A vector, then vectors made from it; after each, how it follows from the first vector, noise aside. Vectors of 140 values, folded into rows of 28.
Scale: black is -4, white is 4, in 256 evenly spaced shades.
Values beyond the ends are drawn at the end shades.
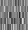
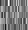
wrapped around.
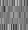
negated, partly zeroed.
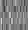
negated, partly zeroed.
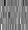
wrapped around, negated, partly zeroed.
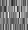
reversed, negated.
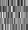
wrapped around.
